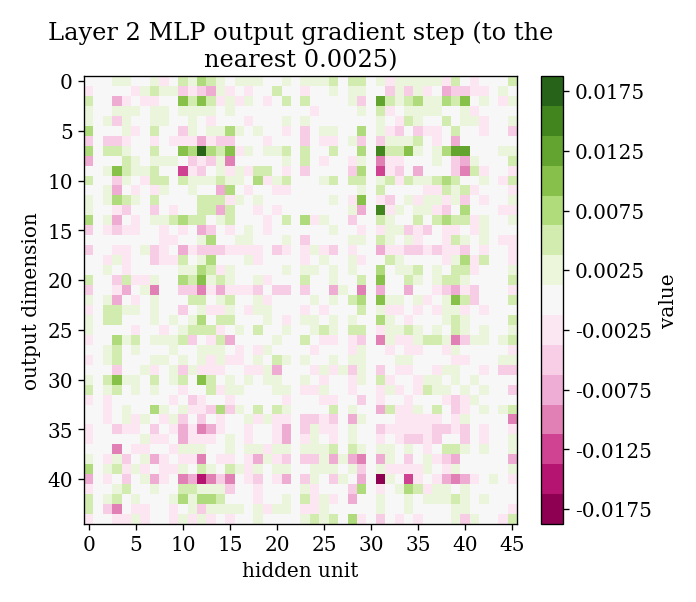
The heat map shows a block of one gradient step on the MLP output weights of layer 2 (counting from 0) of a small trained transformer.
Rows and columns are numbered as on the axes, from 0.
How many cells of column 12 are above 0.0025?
14
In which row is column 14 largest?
33
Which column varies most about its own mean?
31
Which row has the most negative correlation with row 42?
35
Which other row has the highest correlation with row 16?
18
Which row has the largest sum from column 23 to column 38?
7
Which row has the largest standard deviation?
40
